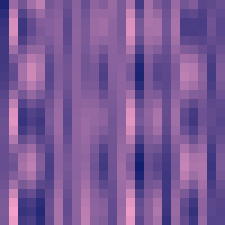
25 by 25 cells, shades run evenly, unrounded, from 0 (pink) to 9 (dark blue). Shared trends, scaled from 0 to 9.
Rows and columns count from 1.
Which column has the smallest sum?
15
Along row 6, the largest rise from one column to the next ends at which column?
16
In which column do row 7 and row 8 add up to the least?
4
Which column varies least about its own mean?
9
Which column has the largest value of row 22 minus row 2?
5
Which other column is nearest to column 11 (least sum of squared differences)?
17
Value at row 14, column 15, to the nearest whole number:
1
